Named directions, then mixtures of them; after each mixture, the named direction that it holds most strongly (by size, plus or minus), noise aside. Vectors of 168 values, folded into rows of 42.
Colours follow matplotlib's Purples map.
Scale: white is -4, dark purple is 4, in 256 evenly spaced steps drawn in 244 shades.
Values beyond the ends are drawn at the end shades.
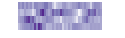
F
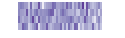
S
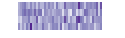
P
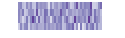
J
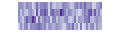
J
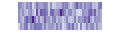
J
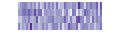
P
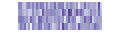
P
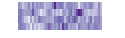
F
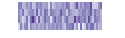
J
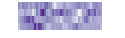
F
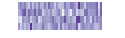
P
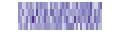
J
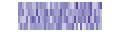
J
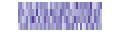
J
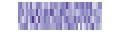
J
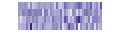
P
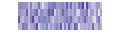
S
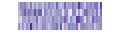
P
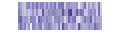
P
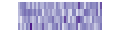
P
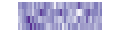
F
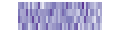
S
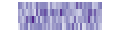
J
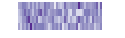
P
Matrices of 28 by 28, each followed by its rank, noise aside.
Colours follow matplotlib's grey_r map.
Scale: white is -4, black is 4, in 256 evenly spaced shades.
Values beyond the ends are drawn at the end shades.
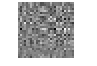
three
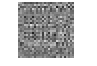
four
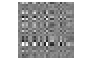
one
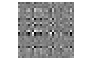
one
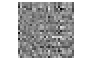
three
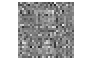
four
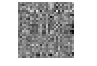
four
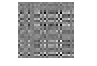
one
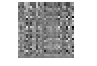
three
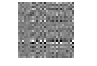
one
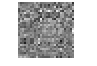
four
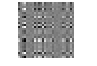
one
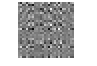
two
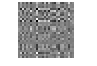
two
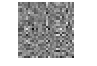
three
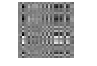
one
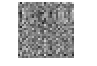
four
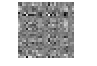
three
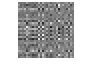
two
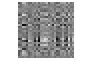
two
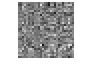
four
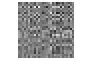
three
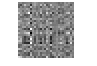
two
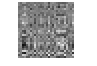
three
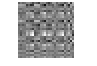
two
